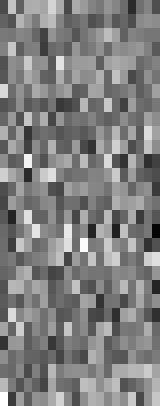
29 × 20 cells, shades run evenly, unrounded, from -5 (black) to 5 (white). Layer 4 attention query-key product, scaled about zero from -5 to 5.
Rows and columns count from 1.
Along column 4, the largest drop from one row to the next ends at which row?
13
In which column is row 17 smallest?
20
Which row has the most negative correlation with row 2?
4
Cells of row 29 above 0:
16
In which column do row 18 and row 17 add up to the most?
9
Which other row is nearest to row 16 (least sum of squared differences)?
12
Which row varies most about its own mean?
17
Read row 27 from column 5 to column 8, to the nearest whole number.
0 -2 2 0
